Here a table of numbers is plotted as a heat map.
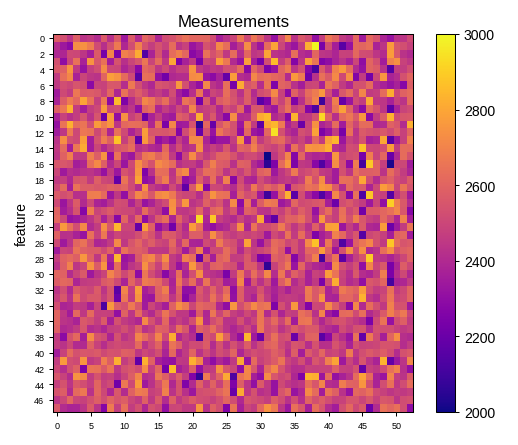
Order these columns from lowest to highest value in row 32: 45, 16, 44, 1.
1, 44, 16, 45
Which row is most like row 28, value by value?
8
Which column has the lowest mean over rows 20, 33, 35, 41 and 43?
26
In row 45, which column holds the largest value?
27
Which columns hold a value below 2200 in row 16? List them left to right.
31, 39, 45, 49
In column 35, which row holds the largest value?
10
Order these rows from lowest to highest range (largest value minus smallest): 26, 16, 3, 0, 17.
0, 17, 3, 26, 16
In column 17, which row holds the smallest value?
24
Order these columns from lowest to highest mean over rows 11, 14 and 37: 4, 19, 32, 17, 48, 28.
19, 48, 17, 28, 32, 4
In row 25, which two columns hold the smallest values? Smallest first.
45, 38
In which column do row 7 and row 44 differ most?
32
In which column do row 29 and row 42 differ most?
31
